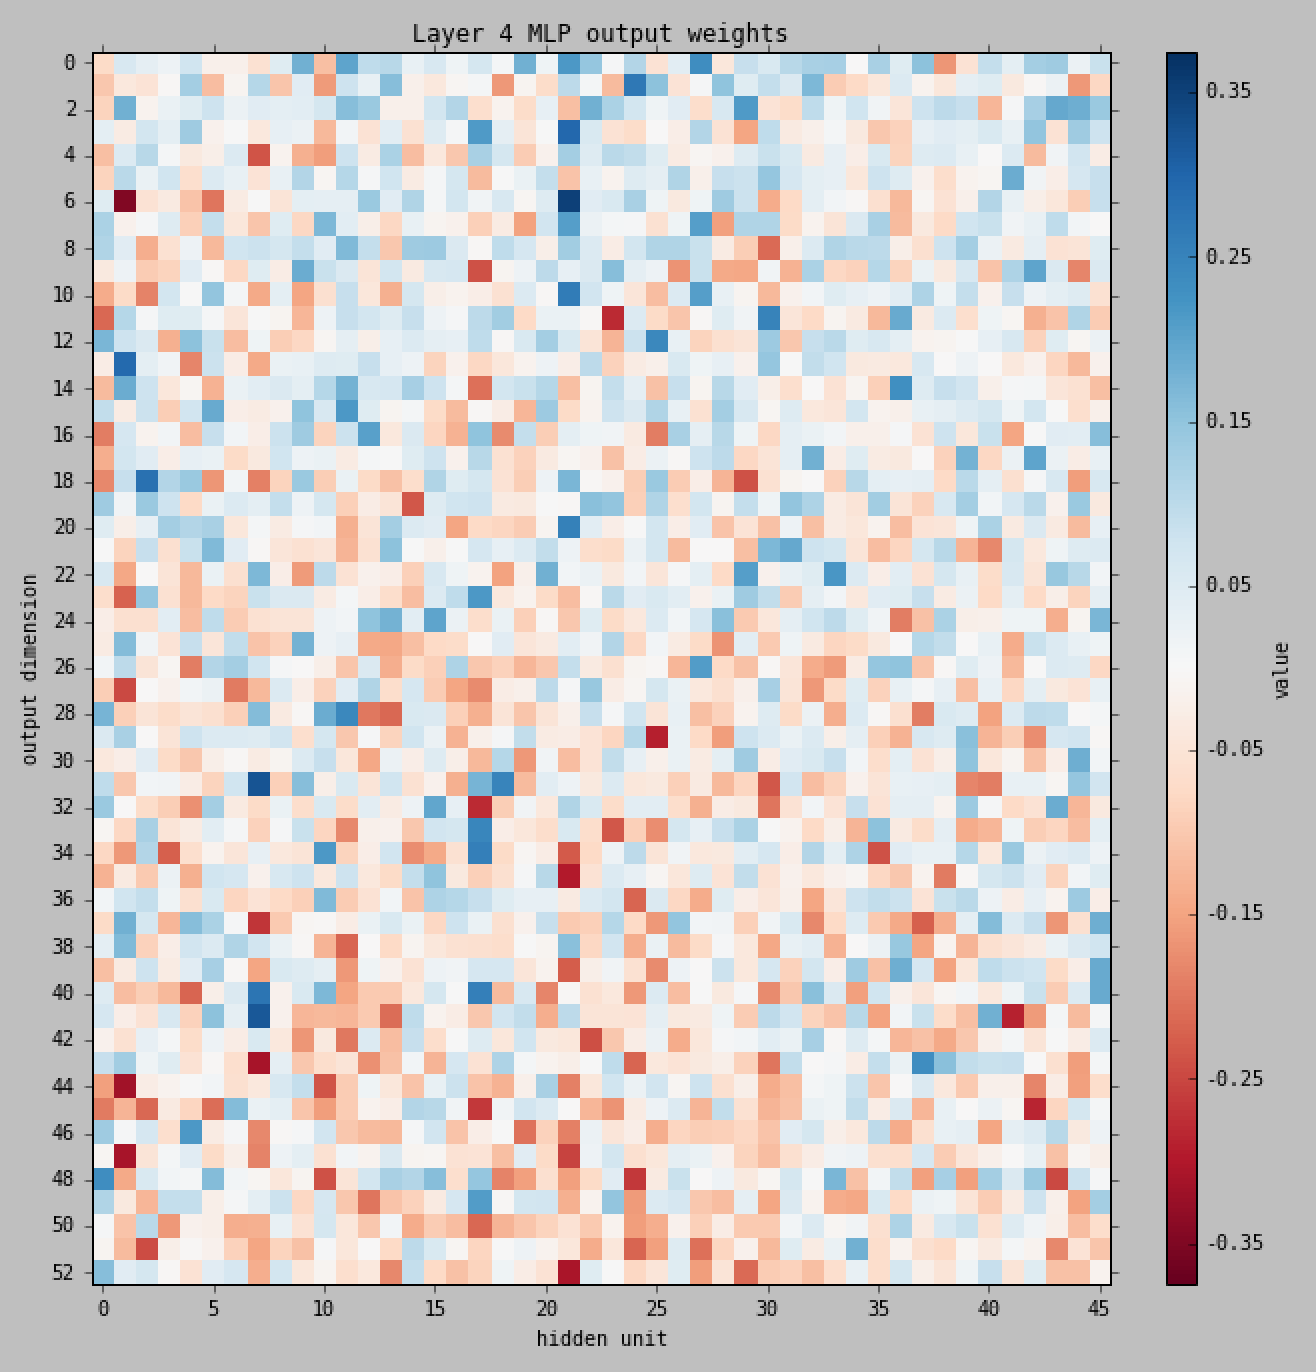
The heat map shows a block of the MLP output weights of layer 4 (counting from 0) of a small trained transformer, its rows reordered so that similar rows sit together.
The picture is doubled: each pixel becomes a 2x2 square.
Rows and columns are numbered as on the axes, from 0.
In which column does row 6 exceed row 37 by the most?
21
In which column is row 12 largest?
25
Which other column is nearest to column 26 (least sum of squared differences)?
8
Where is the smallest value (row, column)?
6, 1
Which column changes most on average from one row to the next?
17
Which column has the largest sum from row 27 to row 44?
45
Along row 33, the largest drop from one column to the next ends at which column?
18
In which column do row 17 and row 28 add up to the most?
42
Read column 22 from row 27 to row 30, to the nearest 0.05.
0.15 0.1 -0.05 -0.05
